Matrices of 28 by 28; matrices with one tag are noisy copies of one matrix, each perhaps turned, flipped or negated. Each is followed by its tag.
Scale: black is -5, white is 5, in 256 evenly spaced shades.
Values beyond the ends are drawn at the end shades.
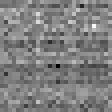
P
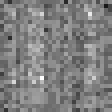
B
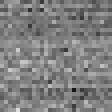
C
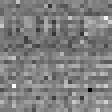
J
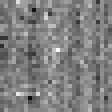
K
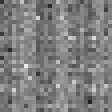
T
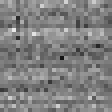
K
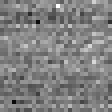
C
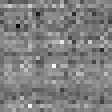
P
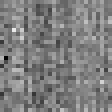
C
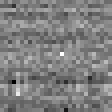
K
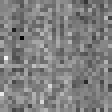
C
